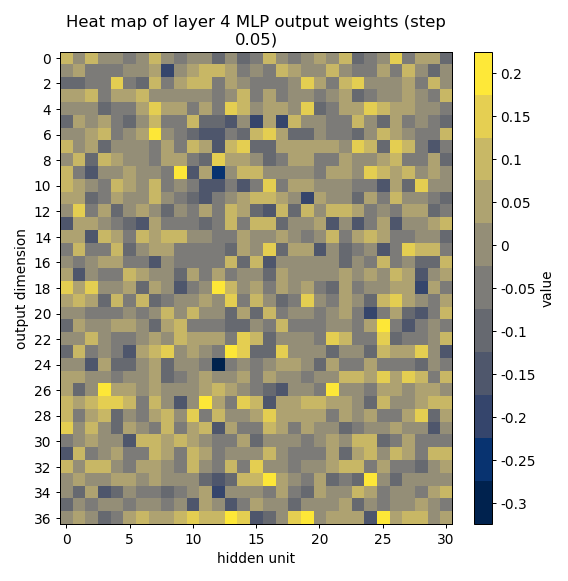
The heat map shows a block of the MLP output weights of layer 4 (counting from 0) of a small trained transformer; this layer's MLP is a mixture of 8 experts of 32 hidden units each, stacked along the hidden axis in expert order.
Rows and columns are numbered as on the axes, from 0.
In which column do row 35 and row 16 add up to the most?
15
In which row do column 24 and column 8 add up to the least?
1
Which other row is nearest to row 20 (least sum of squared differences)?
3
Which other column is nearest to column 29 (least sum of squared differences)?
4
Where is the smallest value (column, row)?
12, 24
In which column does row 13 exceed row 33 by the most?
13
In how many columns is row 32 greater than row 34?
17
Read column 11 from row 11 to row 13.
-0.15 0.05 -0.1
